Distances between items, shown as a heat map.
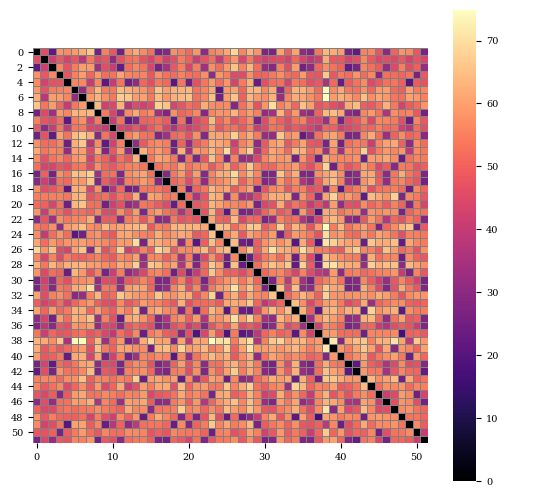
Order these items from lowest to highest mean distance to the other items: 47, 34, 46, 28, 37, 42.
37, 42, 46, 34, 47, 28
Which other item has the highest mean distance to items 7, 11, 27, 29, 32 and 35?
23
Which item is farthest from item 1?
38
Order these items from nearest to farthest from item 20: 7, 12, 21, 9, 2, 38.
9, 12, 38, 2, 21, 7
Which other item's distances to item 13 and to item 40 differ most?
49
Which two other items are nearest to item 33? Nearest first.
44, 30
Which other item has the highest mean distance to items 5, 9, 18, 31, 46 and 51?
28
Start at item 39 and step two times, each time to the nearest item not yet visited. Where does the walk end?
47
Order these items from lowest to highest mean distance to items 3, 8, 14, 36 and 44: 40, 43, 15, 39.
43, 15, 40, 39
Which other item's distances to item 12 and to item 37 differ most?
25
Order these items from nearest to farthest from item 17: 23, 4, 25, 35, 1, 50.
35, 1, 50, 4, 23, 25
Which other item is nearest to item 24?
5
